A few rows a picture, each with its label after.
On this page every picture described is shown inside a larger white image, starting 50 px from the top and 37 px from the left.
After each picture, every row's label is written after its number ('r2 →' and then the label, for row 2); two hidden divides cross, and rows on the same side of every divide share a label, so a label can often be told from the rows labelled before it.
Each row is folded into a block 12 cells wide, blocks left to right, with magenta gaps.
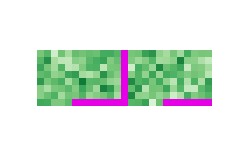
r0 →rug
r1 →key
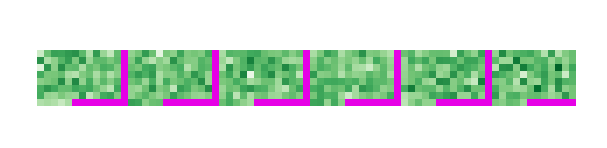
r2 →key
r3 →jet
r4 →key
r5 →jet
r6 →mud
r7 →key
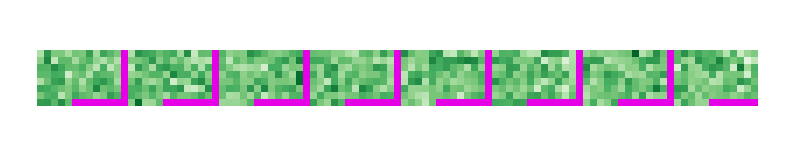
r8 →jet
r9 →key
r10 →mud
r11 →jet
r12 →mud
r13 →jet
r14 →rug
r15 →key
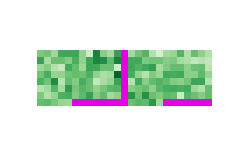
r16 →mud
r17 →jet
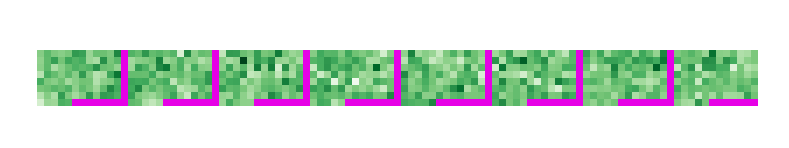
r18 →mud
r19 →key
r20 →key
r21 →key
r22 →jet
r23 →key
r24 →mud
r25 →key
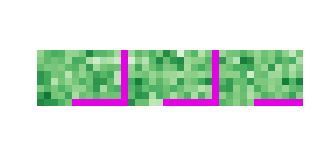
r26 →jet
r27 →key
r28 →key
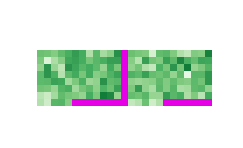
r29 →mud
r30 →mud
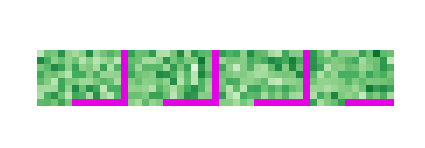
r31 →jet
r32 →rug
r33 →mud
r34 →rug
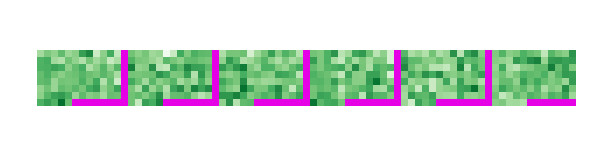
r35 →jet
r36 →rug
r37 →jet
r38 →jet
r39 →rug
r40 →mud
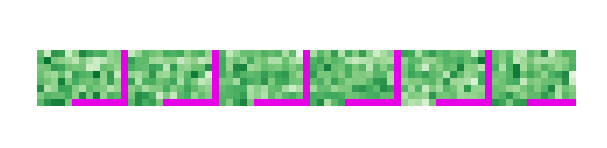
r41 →jet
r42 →jet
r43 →jet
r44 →jet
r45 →mud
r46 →jet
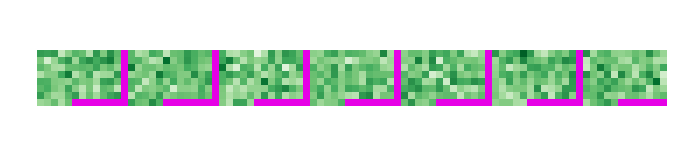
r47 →mud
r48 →rug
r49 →rug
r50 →jet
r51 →key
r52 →mud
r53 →jet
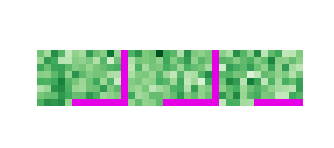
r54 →jet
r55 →mud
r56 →key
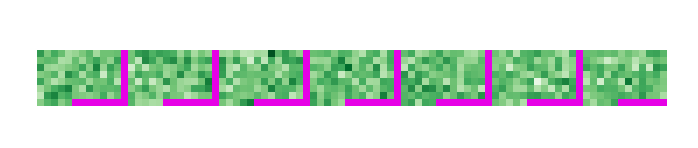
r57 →rug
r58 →mud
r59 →rug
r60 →key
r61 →key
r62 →key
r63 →rug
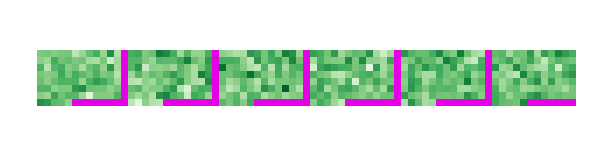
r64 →jet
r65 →mud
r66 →rug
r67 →key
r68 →key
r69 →rug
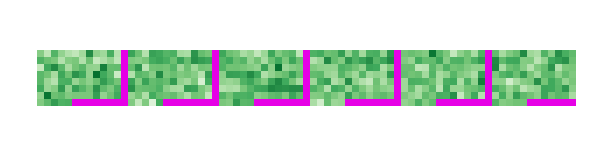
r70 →jet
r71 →mud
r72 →rug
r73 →mud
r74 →mud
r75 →rug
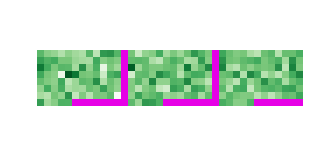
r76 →rug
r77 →rug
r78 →rug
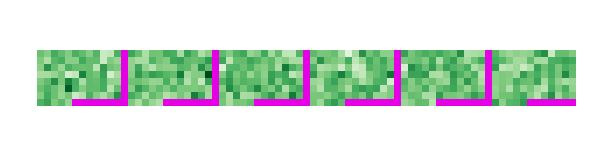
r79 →key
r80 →mud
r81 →key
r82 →rug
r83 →key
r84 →rug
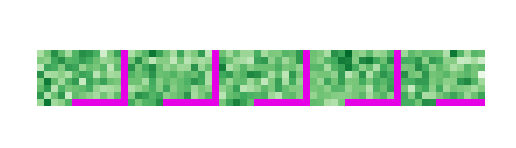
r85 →key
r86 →jet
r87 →rug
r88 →mud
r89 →jet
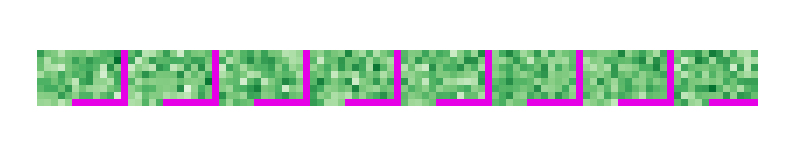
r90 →mud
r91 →mud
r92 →key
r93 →key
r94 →mud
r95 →key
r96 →mud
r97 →key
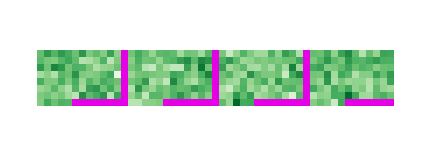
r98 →jet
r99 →mud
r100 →rug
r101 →mud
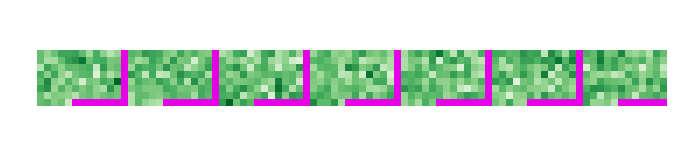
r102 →key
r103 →key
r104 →jet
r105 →jet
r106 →key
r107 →mud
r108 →key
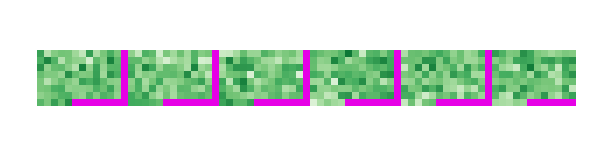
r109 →rug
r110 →jet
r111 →jet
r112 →mud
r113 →key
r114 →mud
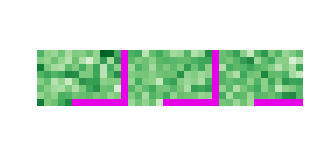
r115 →rug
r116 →mud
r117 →key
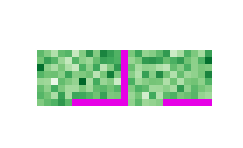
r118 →rug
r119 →mud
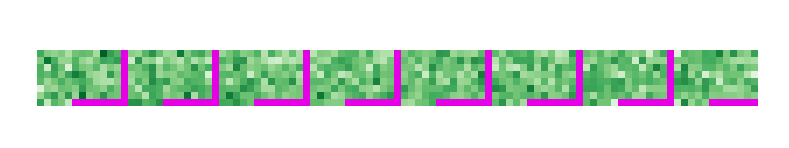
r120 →rug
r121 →jet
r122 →jet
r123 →key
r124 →mud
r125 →key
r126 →key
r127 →key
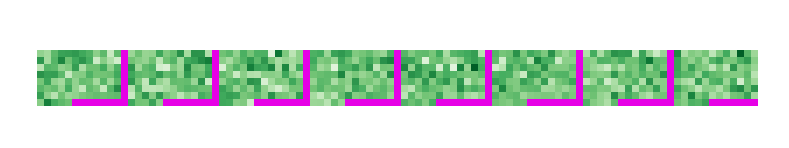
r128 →key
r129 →rug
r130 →key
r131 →mud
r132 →rug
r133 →key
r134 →mud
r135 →rug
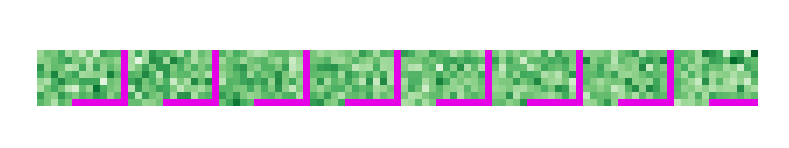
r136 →rug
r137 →key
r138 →jet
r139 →jet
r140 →mud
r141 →rug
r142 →rug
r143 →mud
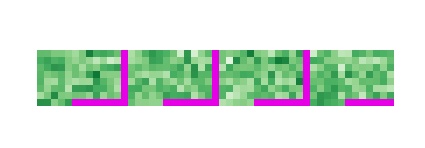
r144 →jet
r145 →key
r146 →mud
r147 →jet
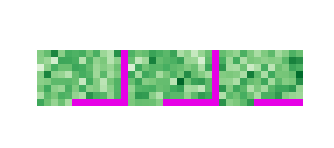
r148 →key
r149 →key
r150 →rug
